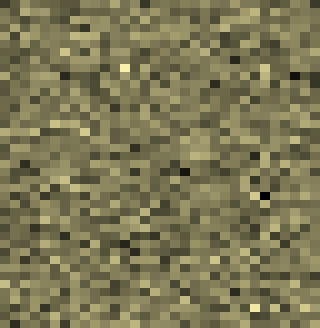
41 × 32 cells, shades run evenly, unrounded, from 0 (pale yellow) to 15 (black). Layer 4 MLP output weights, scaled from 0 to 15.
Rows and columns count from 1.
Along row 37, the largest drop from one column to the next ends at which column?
16
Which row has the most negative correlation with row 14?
26
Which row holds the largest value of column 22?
11
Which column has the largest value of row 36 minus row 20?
20
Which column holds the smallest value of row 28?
5
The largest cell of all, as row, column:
25, 27
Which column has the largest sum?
2
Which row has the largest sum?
30
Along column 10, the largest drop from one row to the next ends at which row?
21
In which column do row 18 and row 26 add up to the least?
19
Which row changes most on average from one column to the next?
39
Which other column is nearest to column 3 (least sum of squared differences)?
17
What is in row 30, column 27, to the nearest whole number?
4
